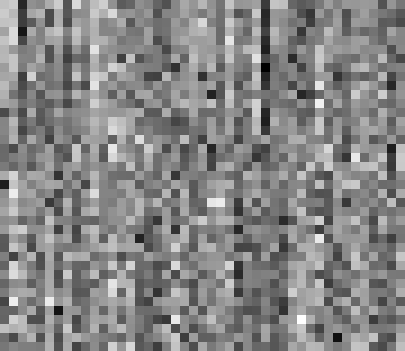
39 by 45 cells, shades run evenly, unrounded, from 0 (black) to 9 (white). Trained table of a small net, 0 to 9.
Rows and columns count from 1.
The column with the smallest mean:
30
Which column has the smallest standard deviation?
41
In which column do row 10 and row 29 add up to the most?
36
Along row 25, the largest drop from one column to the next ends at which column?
37
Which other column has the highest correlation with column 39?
6
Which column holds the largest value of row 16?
16
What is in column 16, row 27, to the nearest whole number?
1
